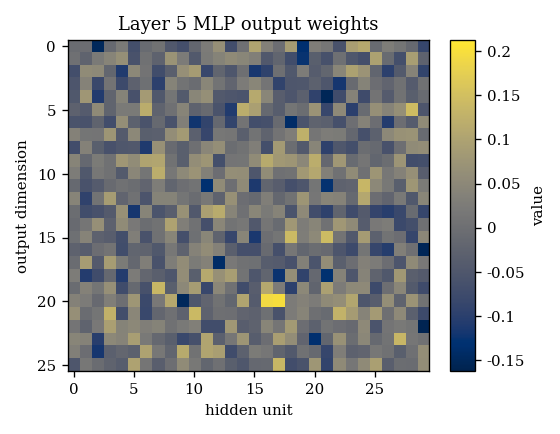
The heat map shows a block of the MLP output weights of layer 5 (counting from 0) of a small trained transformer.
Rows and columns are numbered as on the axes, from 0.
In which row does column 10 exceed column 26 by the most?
2
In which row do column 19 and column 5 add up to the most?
7
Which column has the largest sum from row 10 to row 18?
24
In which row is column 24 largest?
11
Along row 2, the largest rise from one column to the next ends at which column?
5
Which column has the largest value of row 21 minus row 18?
10
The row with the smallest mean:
6
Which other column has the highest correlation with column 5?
22
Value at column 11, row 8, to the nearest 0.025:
0.05
